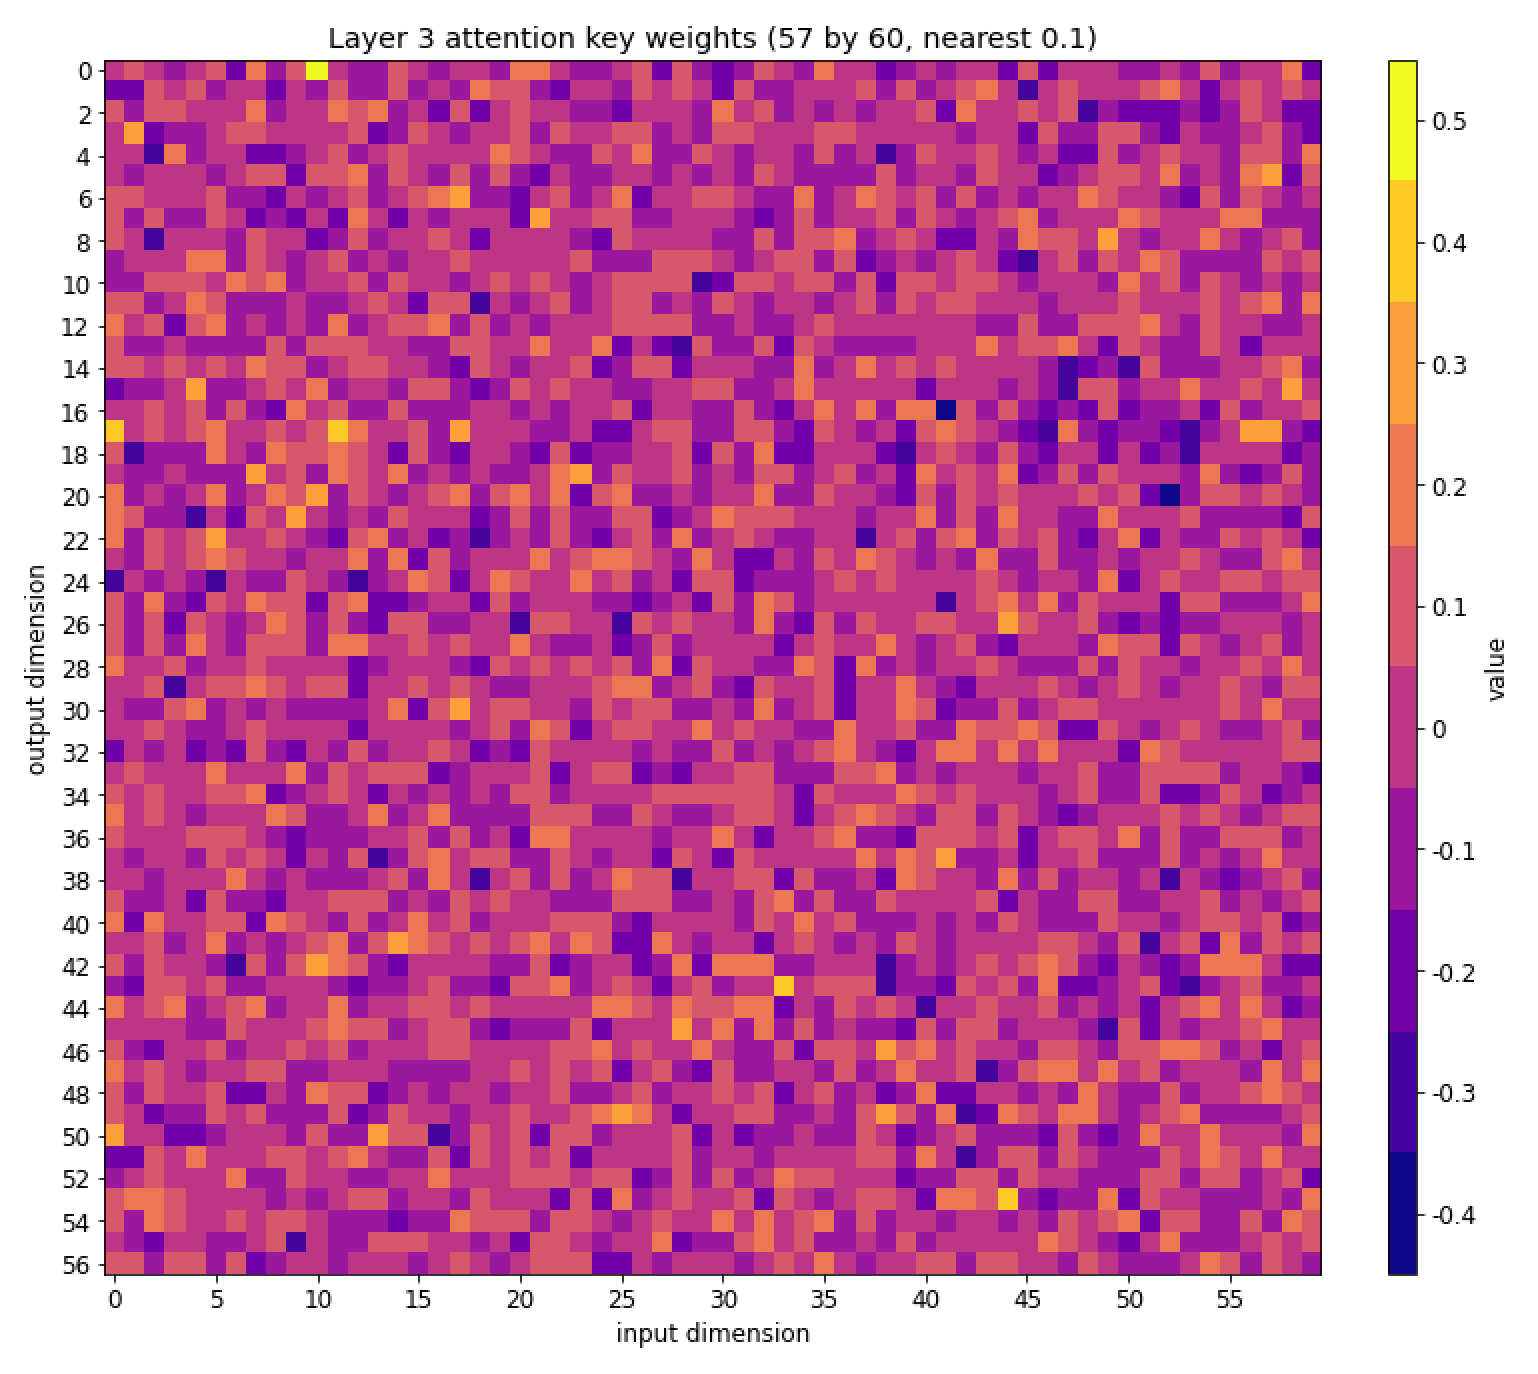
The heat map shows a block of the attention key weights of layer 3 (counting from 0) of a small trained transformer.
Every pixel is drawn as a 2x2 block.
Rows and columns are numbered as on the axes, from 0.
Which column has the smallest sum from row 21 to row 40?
18
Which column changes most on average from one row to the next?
12
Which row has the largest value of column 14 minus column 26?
41
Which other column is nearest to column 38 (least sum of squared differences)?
53
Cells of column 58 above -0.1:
34
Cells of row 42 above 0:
19
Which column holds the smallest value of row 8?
2
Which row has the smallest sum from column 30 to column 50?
50
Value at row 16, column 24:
0
